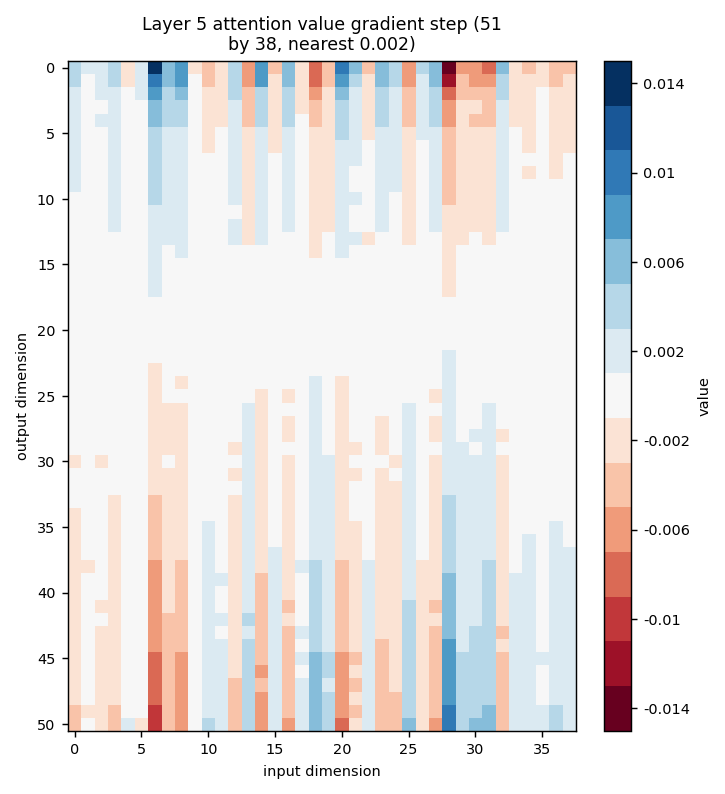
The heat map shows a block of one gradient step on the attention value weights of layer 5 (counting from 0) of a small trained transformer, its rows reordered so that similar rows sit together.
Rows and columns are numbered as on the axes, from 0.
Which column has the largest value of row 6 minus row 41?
6
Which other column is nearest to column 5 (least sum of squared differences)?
1
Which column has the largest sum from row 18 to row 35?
28
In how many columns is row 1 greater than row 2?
12
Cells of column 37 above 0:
14
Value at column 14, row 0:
0.008
